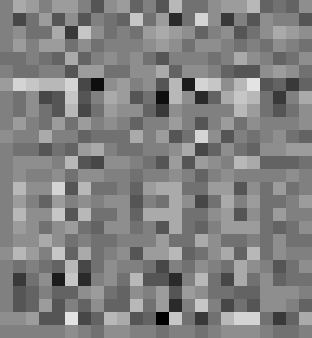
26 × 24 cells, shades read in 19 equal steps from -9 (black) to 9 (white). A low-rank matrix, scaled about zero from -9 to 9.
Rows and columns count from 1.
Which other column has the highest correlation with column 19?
6
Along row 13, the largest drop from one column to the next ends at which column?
7
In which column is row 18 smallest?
13
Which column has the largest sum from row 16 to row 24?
16
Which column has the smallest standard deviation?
1
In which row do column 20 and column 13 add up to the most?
20
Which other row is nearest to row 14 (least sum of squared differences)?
10
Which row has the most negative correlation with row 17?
22
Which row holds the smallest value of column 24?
2
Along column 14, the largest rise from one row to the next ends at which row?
25
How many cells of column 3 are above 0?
11
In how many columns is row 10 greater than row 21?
11
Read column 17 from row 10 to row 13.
0 1 -2 1
